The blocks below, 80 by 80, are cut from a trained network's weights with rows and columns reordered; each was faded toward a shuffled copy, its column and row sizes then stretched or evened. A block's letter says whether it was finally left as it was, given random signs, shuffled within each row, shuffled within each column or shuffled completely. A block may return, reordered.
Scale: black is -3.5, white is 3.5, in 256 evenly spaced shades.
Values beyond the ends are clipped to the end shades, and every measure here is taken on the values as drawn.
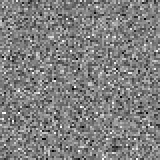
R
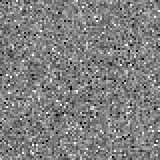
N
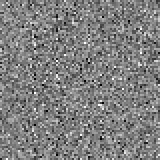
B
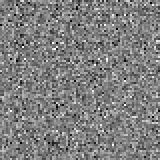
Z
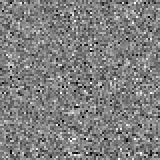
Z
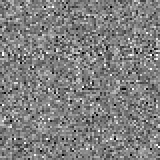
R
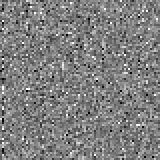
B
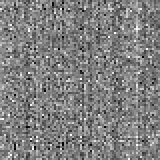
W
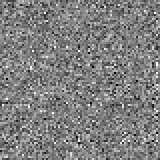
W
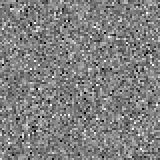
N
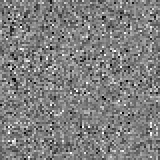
Z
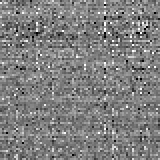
W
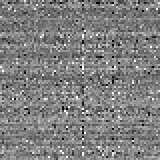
W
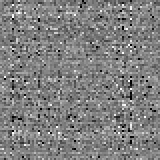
W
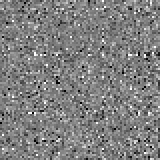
Z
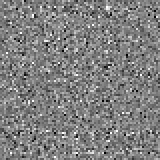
Z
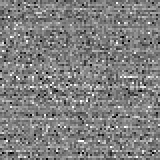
R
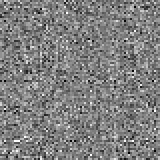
W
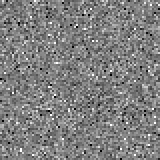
N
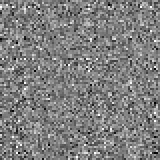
Z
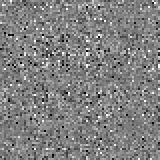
Z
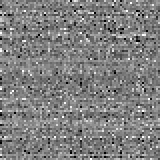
W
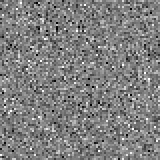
N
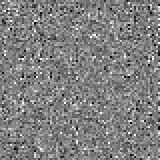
Z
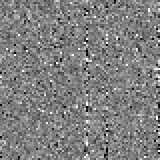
B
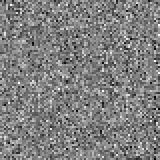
B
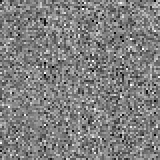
B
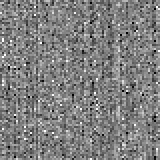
B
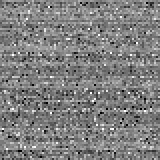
R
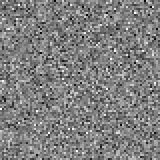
N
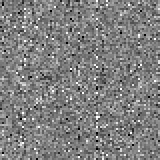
B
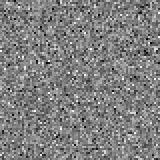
N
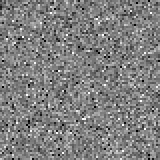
N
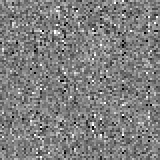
Z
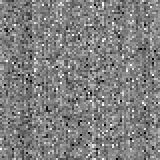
B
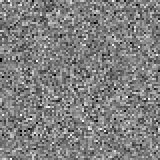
R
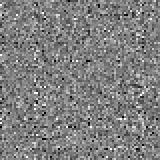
Z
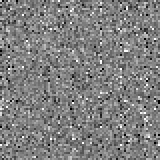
Z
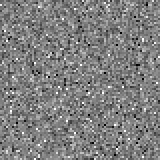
N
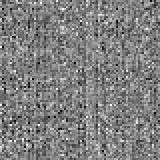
W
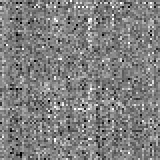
W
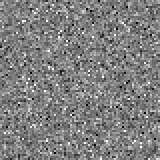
N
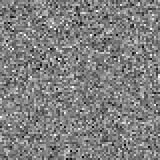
N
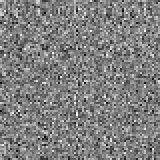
W
